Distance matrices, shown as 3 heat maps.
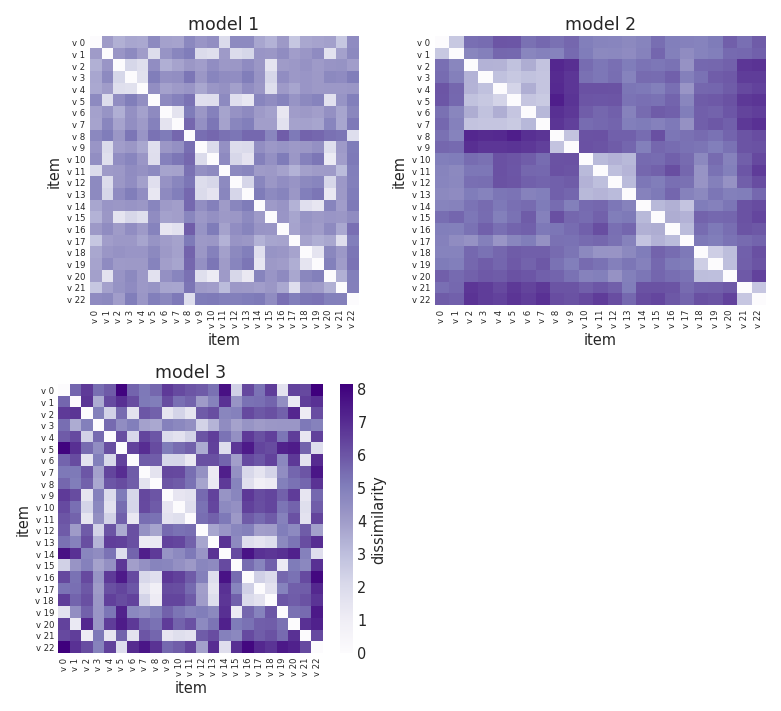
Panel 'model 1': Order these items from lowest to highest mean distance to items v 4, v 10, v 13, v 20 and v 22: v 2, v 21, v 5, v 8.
v 5, v 2, v 21, v 8
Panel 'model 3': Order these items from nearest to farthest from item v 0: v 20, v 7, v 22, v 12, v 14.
v 7, v 12, v 20, v 14, v 22
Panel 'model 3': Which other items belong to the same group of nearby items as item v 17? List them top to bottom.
v 7, v 8, v 13, v 16, v 18
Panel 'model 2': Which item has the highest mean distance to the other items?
v 22
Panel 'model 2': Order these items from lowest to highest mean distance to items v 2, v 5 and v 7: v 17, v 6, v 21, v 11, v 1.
v 6, v 17, v 1, v 11, v 21
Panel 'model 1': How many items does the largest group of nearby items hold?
7
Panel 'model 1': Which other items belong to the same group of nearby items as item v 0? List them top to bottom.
v 11
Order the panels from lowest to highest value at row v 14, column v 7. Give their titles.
model 1, model 2, model 3
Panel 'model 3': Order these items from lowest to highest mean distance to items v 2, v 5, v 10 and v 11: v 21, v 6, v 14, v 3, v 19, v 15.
v 21, v 6, v 14, v 3, v 15, v 19
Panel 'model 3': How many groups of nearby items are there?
6
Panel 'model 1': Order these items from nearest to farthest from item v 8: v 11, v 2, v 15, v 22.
v 22, v 2, v 15, v 11
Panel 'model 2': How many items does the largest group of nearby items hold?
6
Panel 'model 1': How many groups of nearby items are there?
7
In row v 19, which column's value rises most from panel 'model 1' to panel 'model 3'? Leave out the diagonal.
v 14
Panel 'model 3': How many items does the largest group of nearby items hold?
7
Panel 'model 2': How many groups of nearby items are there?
7
